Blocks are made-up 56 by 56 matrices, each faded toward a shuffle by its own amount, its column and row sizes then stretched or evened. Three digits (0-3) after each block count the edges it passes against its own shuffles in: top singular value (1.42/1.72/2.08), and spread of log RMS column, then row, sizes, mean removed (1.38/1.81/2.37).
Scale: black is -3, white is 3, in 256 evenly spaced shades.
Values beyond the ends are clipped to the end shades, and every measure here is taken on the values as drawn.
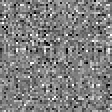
3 1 2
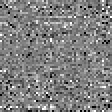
1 2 3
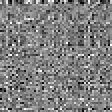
3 1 3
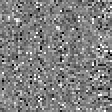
0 2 0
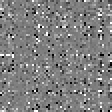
1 3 2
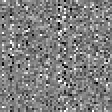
1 3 0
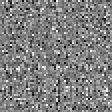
2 2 1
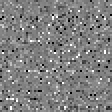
0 0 2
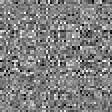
3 0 3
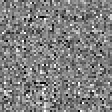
0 1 2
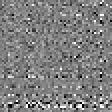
3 2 3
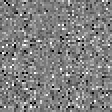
2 2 1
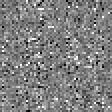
0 2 1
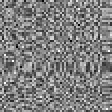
3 0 0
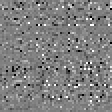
1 1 3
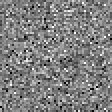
0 1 0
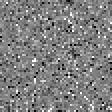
0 1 0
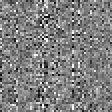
3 3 0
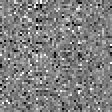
2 2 0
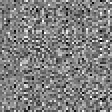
3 2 1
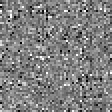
1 2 1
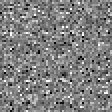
2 2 1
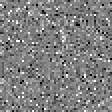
1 0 0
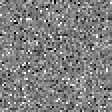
0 0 0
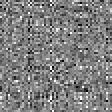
3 2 1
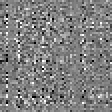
2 3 2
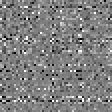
3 1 3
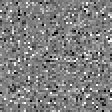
1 1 1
